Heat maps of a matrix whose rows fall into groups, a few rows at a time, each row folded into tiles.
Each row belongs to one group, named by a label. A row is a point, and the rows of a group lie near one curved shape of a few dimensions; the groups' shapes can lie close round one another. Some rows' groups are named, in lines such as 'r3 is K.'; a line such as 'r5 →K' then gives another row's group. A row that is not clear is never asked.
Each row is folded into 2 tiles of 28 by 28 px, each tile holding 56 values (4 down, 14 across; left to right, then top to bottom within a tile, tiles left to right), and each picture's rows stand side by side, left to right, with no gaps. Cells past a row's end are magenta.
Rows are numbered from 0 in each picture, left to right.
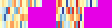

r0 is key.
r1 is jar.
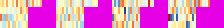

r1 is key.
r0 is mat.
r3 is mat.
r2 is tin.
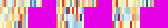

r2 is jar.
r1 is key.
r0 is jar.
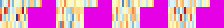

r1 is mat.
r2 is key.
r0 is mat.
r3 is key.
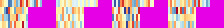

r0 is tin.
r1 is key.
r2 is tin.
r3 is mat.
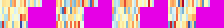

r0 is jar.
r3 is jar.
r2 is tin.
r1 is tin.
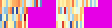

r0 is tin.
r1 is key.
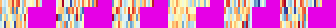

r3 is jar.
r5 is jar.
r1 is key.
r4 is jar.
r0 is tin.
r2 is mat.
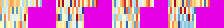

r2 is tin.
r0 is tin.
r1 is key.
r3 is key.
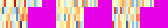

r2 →key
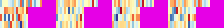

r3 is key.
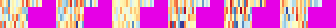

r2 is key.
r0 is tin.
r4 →key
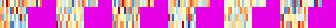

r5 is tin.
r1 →tin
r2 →tin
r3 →key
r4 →key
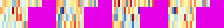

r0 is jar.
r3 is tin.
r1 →jar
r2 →key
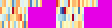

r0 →jar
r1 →tin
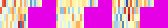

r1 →tin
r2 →jar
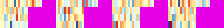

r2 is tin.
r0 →jar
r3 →jar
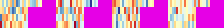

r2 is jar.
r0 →tin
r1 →jar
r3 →key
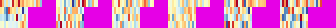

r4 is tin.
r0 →tin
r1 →tin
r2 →jar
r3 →key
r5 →key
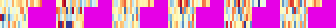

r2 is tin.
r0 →mat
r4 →jar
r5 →tin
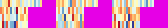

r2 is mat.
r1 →jar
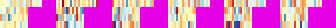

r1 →key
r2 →jar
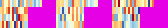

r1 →jar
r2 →key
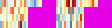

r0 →jar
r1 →tin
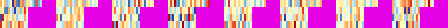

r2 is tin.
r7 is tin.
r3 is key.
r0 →tin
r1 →key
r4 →jar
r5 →key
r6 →key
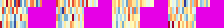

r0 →key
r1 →mat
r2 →jar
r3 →tin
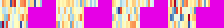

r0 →jar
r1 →key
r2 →tin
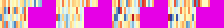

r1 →mat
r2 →key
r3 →mat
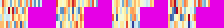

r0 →mat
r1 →tin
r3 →key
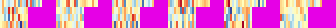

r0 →mat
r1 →tin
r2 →jar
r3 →tin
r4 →jar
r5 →mat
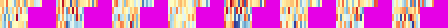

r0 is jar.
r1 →key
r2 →jar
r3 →key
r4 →key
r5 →key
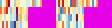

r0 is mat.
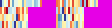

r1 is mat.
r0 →mat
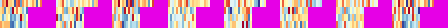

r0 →key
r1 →key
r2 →key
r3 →tin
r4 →jar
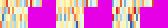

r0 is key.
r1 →mat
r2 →mat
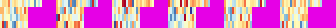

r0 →mat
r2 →tin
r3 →tin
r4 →tin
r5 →jar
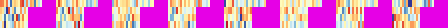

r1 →jar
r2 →jar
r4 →mat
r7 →tin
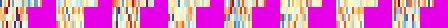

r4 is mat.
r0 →mat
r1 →key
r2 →jar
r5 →mat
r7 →key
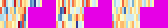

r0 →jar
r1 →key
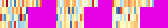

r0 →key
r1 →tin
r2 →tin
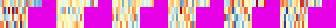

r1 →tin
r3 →jar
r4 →mat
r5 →jar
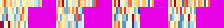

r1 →key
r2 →key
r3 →key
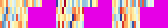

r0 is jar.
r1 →mat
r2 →mat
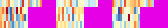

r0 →key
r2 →tin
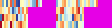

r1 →mat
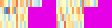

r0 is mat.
